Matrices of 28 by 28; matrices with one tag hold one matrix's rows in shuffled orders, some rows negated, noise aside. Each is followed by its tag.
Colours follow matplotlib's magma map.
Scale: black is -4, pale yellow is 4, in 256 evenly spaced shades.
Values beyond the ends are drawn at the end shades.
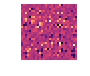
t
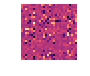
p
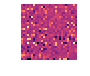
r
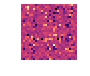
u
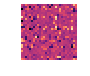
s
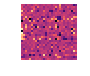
s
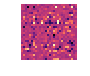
u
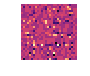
u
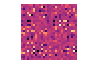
r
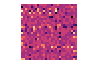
s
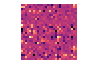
s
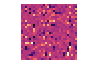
p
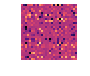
t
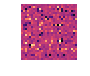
t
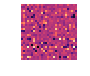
r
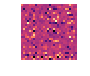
u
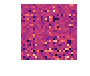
u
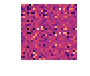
r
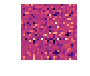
u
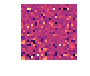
r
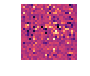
u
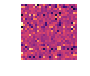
s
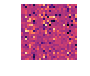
p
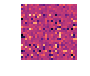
s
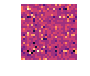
r
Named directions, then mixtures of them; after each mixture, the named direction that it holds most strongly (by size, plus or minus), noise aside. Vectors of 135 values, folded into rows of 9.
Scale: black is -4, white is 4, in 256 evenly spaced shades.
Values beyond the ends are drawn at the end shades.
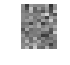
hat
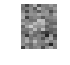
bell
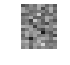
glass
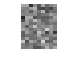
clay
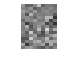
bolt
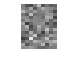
bolt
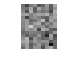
bell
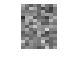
clay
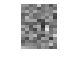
bell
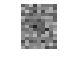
clay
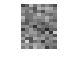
clay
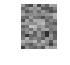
bell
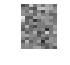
clay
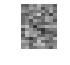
glass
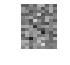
glass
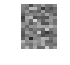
clay
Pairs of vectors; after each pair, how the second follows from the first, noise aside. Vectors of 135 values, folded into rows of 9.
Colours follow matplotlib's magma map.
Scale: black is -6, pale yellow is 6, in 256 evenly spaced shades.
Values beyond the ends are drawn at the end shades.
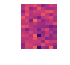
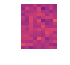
wrapped around, shrunk.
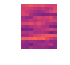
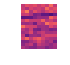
reversed, negated.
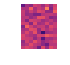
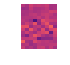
reversed, partly zeroed.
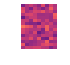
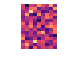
reversed, scaled up.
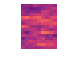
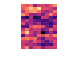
negated, scaled up.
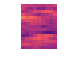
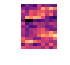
reversed, scaled up.
